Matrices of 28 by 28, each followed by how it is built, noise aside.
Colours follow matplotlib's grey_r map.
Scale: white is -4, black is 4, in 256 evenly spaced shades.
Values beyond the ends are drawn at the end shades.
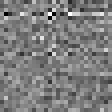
low rank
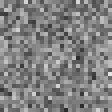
repeating columns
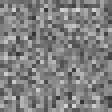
blocks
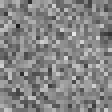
Toeplitz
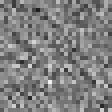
Toeplitz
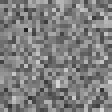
noise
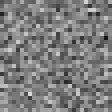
repeating columns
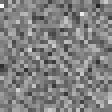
Toeplitz
